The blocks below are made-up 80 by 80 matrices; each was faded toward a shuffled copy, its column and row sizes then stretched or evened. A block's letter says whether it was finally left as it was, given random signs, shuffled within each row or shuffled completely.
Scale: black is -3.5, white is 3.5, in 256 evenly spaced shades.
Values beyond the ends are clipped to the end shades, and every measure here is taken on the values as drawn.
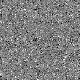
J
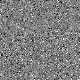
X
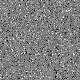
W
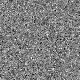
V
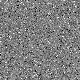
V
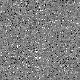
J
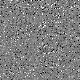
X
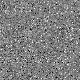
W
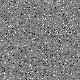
X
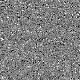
J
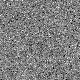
V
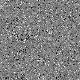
X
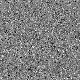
W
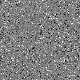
X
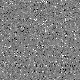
J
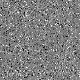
J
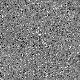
X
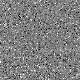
X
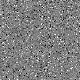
J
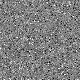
W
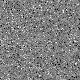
V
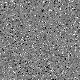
W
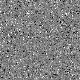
X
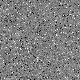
V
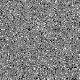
J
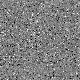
W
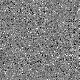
J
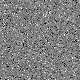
V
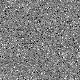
W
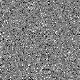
J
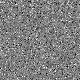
W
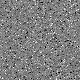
V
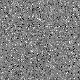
J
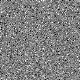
X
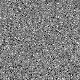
W
